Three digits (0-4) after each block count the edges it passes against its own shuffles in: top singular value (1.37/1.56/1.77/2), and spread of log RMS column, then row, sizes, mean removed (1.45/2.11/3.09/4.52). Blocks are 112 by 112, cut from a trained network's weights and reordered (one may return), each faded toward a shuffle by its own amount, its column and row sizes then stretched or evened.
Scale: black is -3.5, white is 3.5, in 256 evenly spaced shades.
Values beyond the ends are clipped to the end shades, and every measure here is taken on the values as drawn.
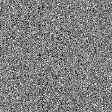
0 2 1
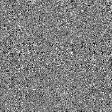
0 2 2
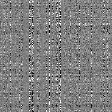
4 4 0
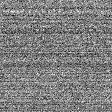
4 0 1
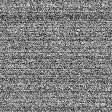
4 0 0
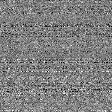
2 0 3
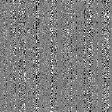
1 4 2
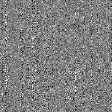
2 3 1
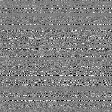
2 0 4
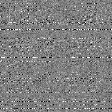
4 1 3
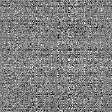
4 3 1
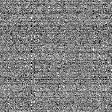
4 2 0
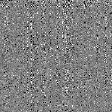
1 3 2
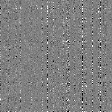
4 3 1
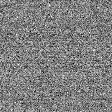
0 0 1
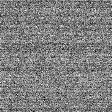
3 1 0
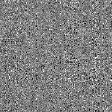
0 3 1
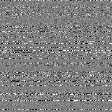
1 0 4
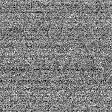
3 0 1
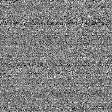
2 1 2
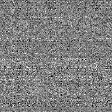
1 2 2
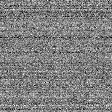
4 0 2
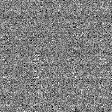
0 2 1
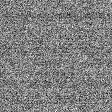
0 0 0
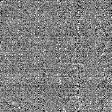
2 3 0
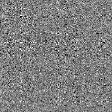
3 2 2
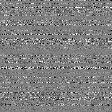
0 0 4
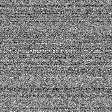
4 0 2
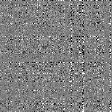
2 3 3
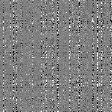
1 4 2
